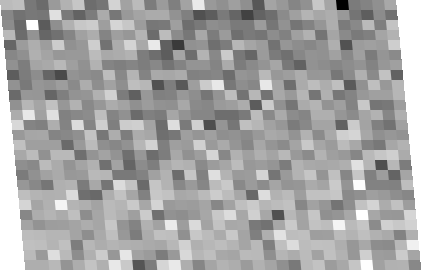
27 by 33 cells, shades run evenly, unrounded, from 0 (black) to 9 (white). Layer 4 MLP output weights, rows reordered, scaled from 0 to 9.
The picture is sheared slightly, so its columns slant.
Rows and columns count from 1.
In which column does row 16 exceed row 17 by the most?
31
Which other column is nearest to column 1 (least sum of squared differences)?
16
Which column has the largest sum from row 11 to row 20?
29
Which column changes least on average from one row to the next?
24
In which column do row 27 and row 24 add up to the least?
10
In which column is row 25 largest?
33
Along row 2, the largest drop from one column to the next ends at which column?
6
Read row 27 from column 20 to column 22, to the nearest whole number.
6 6 5
